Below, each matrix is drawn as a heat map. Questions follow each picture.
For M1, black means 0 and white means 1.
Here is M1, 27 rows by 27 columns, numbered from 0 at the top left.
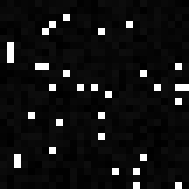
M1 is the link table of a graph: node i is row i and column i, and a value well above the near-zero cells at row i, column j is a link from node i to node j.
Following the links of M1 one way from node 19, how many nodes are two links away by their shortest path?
1
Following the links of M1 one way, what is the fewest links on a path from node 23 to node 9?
2
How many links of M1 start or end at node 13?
2
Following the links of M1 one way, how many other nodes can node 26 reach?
3
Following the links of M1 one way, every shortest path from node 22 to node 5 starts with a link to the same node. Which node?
node 2
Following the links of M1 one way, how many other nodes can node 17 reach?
2
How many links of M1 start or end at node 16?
3
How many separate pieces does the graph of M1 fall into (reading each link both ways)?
2
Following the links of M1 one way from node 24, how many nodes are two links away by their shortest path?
2
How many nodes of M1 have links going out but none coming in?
7
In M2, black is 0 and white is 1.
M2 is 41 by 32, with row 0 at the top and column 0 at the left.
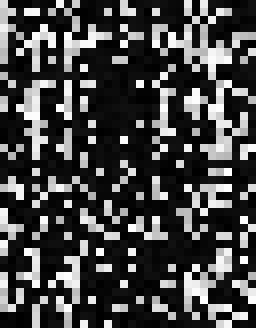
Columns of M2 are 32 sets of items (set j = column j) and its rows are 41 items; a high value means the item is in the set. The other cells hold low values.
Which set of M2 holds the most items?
4
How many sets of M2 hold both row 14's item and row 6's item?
6
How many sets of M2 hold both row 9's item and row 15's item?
1
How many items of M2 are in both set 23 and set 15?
8
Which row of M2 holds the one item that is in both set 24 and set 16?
33
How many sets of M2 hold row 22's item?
5
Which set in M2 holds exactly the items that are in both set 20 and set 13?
18
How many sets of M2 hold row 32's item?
6
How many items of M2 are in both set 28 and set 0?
7
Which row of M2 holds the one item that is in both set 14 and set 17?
27
